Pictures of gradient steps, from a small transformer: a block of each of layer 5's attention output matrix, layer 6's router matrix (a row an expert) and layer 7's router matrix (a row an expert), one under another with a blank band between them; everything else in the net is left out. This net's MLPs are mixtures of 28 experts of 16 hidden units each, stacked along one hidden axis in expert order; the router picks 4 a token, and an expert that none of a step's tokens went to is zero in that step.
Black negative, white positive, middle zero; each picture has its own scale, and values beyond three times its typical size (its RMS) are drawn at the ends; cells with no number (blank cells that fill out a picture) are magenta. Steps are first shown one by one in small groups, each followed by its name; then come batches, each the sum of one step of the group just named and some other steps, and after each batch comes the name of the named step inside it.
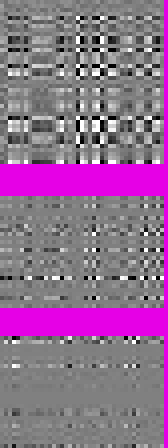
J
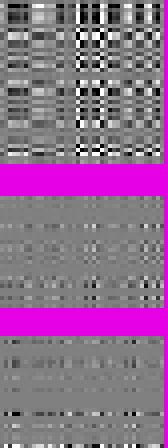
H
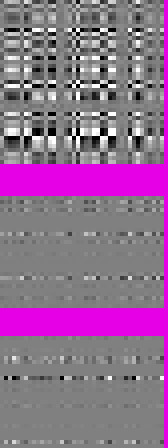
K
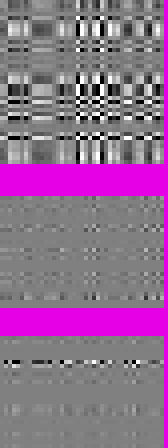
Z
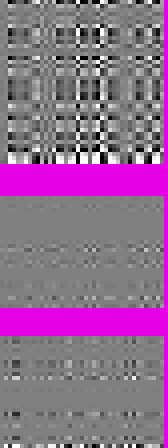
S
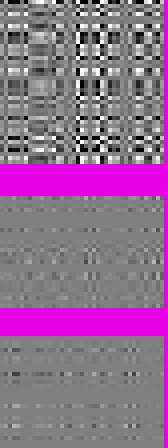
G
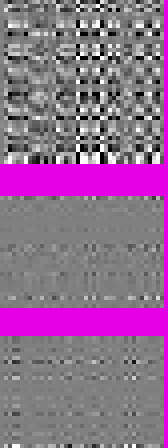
S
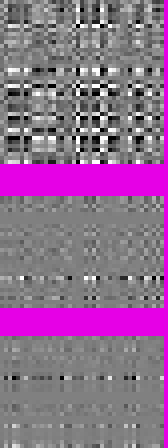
K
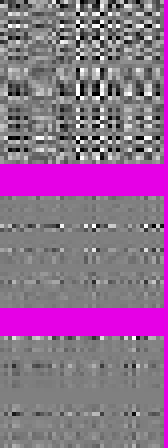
G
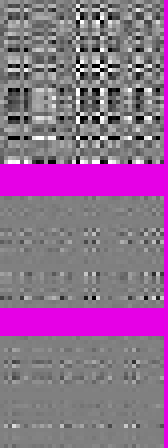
Z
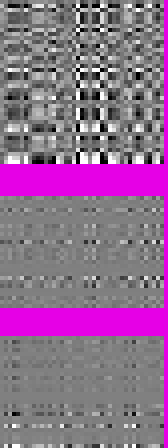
H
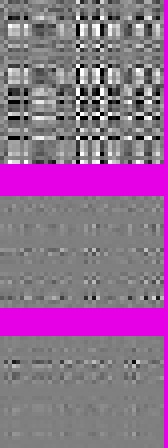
Z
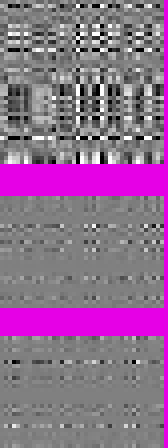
Z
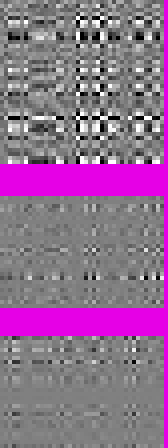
J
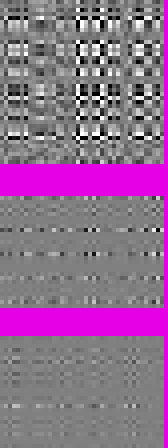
G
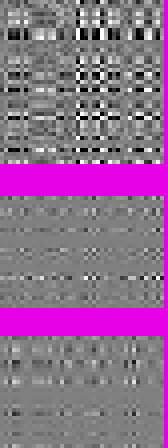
G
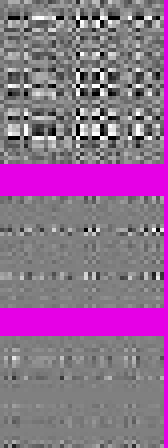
K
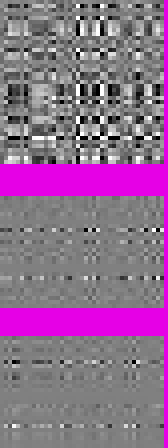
Z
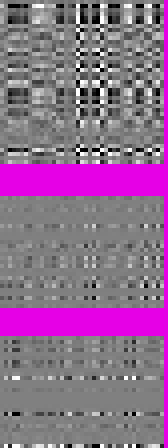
H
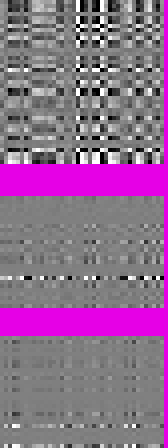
H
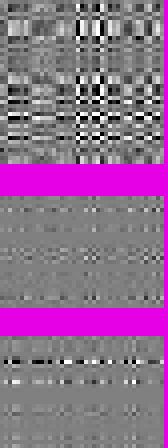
Z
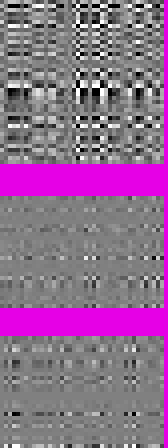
H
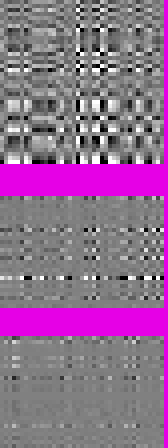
J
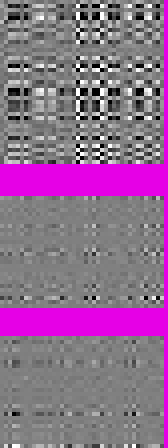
H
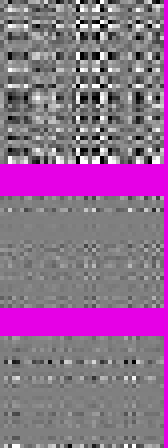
S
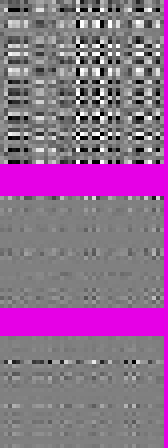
G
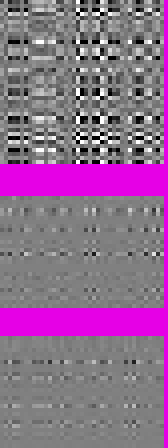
G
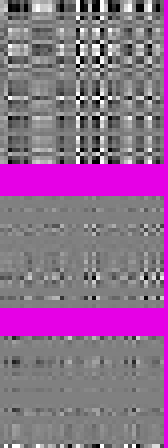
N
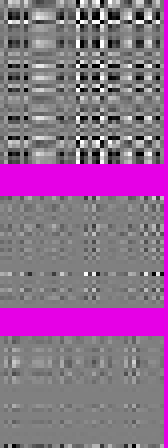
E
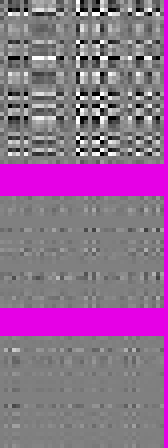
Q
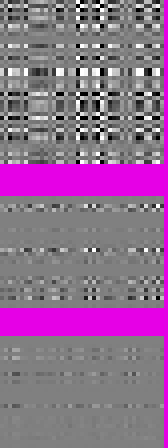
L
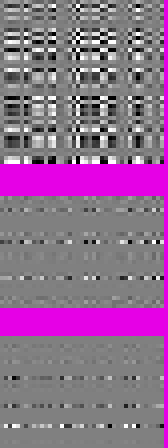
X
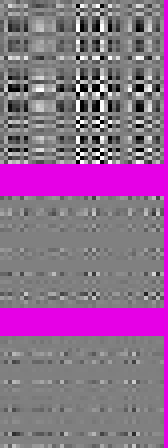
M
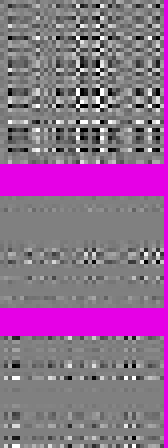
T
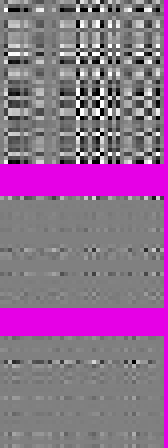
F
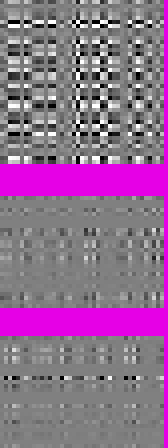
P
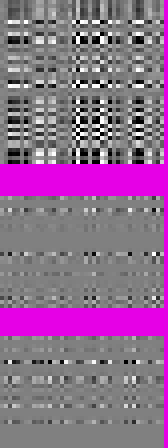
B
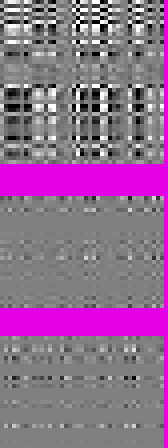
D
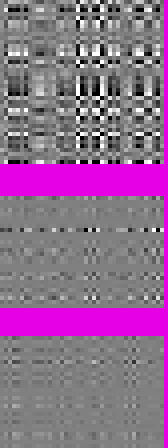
F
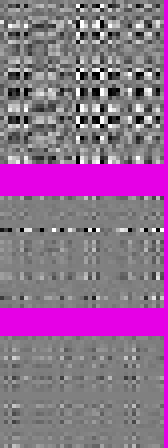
P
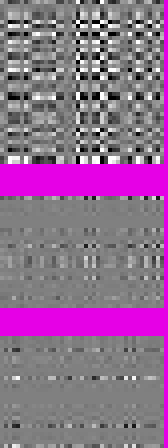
P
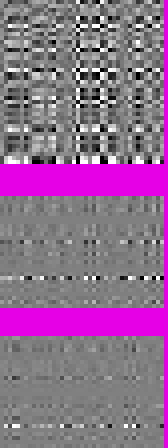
X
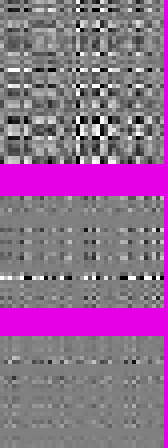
B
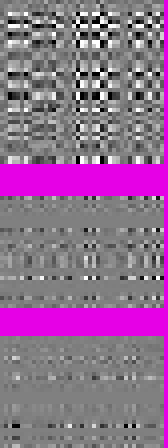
P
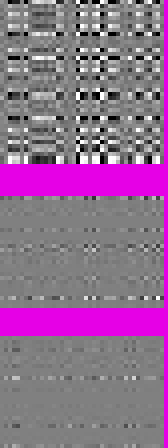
Q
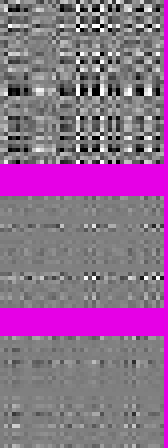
F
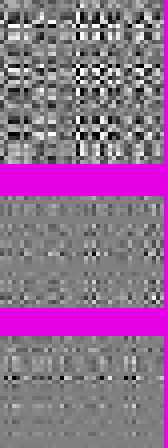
P
